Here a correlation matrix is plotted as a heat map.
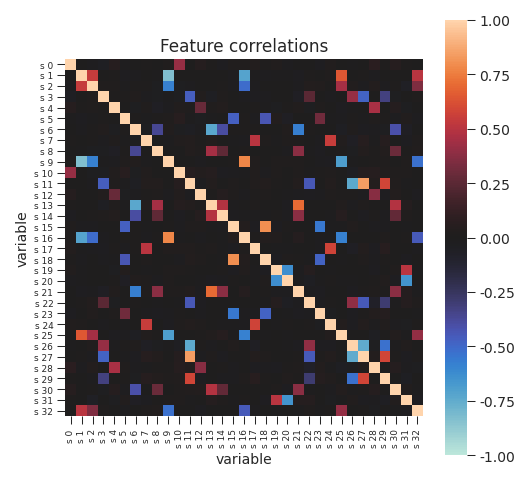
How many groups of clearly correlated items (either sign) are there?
8
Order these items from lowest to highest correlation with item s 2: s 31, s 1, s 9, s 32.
s 9, s 31, s 32, s 1
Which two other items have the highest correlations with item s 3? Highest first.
s 26, s 22
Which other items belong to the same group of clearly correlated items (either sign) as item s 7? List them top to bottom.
s 17, s 24
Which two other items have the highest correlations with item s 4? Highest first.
s 28, s 12
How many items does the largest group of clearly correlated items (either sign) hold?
6
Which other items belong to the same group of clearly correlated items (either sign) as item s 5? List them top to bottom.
s 15, s 18, s 23
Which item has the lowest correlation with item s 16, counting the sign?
s 1
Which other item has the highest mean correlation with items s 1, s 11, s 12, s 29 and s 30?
s 27
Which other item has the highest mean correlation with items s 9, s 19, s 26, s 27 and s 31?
s 16
